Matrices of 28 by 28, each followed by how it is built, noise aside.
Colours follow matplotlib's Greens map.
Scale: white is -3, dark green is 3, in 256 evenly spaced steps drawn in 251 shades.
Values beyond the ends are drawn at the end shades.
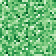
repeating rows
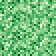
repeating rows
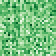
blocks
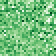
upper triangular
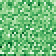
repeating columns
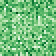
blocks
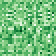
low rank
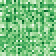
blocks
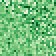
upper triangular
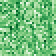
blocks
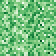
repeating rows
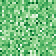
low rank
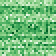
blocks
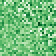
upper triangular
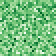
repeating columns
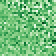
upper triangular
